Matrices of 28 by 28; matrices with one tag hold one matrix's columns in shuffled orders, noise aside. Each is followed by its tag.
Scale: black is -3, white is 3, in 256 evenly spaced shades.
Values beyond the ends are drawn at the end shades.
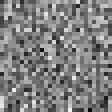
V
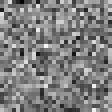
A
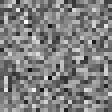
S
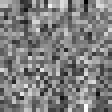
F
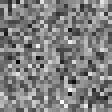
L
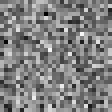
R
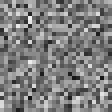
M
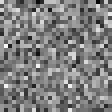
A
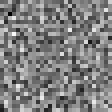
R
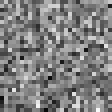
V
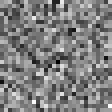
L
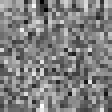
F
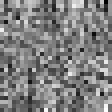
F
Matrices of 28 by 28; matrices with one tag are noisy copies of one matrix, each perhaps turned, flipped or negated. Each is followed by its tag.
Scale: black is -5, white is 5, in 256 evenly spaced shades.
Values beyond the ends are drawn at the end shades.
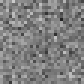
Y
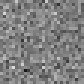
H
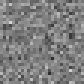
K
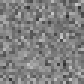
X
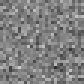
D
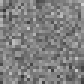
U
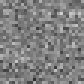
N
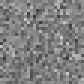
H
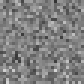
D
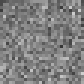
U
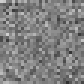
U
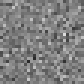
H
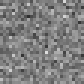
D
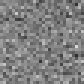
X
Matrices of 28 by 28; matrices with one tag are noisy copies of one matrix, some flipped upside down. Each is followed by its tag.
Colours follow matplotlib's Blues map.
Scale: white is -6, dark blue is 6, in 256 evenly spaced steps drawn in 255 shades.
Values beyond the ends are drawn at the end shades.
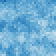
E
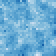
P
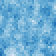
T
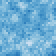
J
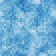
P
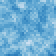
J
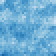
E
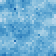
E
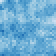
E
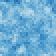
J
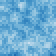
J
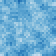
P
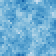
P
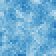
P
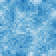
P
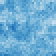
E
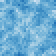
P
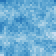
E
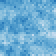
E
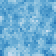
T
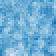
T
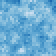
J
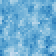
T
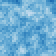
J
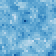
J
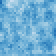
T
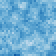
J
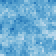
E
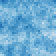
E
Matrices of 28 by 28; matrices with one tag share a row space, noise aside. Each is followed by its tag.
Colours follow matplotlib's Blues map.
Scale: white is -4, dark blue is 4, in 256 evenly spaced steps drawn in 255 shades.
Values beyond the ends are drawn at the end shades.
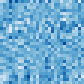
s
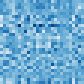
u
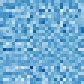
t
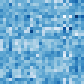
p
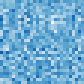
u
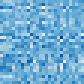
t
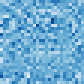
u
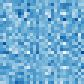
s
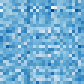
u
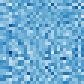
s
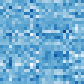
p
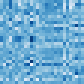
p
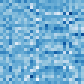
p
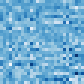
p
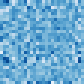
u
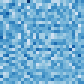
u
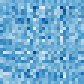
t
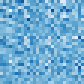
s
